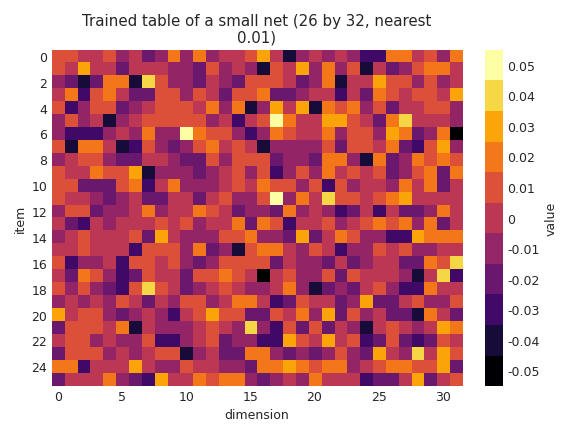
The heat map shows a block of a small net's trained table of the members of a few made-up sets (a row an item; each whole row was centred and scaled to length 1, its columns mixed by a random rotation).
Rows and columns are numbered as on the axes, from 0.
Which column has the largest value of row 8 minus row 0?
25
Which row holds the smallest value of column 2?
2
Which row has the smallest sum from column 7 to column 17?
22
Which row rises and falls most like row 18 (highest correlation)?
16
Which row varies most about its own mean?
6
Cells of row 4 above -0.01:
21
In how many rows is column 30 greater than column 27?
14
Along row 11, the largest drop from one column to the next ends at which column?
18
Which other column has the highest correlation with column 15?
31
